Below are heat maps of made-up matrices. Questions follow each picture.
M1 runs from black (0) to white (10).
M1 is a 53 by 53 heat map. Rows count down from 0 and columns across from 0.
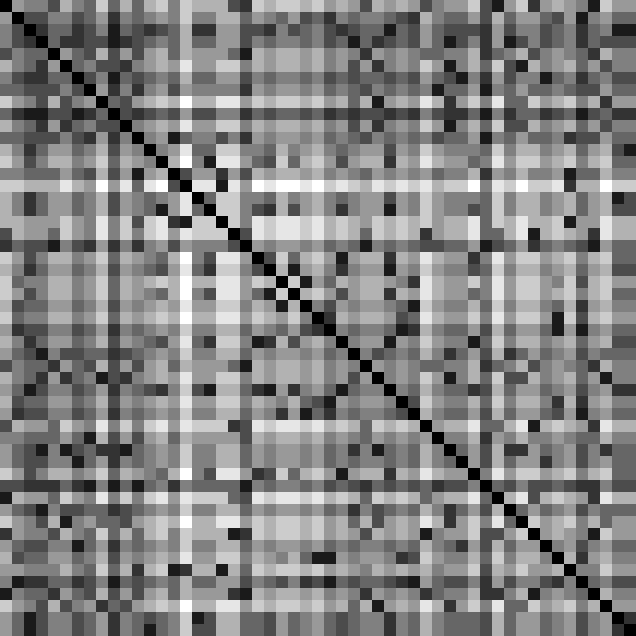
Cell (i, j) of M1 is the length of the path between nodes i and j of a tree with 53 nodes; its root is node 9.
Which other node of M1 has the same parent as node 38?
45
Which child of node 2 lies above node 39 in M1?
32
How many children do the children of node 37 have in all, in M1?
3
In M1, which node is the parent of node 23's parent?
34
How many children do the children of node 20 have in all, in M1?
2
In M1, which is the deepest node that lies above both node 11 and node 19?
40
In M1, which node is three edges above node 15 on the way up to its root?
14
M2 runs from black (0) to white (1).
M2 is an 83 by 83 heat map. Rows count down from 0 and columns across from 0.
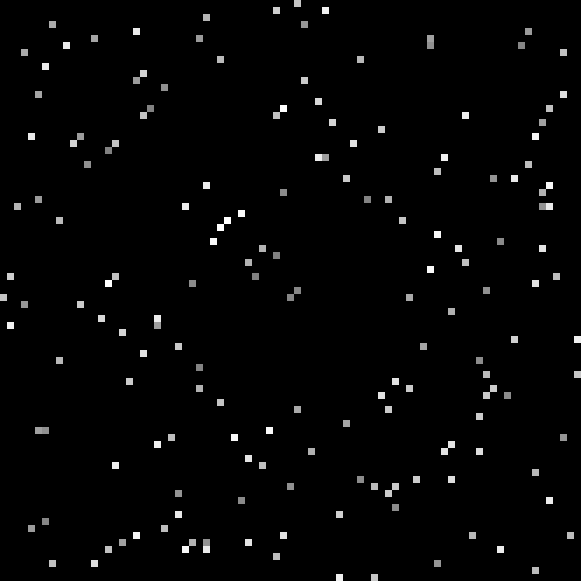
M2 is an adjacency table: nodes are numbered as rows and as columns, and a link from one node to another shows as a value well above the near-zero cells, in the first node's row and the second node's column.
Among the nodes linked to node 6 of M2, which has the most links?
node 61
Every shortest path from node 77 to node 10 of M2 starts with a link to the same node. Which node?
node 35
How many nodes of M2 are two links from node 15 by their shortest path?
5
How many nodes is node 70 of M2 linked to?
2
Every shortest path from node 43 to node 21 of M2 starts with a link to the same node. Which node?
node 11
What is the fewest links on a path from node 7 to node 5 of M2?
3
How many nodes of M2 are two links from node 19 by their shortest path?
5
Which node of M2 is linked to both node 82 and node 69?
node 53
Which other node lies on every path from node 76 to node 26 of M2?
node 40
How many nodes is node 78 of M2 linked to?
4
